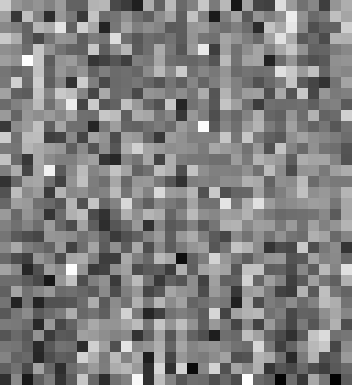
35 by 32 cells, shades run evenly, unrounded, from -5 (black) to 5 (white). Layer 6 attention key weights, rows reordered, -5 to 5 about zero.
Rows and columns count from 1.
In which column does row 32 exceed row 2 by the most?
20
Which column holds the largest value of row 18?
15
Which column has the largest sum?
23
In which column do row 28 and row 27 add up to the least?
22
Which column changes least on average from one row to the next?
31
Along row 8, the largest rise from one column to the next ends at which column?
8
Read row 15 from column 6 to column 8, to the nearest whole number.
0 0 1
